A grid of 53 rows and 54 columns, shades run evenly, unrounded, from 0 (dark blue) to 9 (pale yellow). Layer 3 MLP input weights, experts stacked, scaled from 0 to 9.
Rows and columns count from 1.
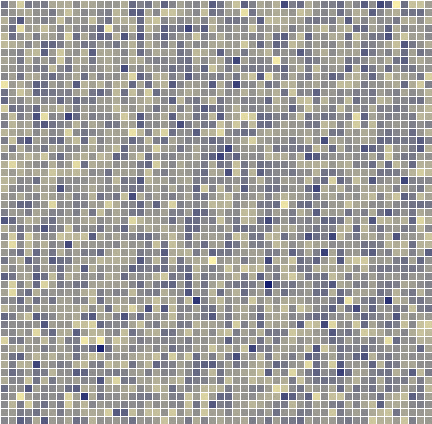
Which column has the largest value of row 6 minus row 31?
9
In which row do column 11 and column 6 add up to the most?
43
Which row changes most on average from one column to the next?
15
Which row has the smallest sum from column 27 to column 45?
36
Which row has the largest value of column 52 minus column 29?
22
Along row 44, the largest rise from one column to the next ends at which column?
41
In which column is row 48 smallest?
13
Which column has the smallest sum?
18
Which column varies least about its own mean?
23
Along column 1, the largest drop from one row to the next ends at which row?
12
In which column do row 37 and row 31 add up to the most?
2
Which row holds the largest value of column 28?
17
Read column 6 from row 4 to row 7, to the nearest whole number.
7 6 3 3
